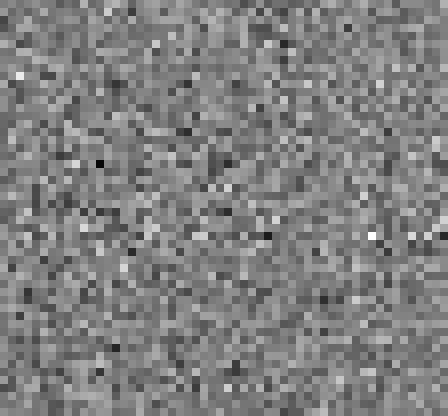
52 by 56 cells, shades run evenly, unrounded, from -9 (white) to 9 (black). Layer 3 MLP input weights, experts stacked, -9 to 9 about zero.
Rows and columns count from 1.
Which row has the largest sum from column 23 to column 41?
17
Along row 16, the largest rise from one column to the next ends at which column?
10
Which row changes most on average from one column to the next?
30
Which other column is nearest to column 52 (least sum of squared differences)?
54
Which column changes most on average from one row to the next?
13
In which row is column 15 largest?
44
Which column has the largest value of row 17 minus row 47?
24
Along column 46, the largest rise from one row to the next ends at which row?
26
